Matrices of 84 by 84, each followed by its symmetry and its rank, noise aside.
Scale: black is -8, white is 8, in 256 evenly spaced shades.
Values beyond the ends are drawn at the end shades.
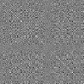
symmetric, rank five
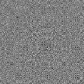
symmetric, rank seven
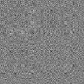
symmetric, rank seven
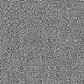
no symmetry, rank five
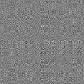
antisymmetric, rank six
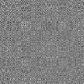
symmetric, rank six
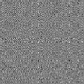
no symmetry, rank five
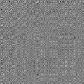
symmetric, rank six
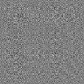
antisymmetric, rank six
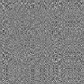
no symmetry, rank five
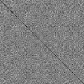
symmetric, rank seven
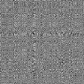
symmetric, rank six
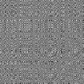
symmetric, rank five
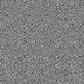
no symmetry, rank seven
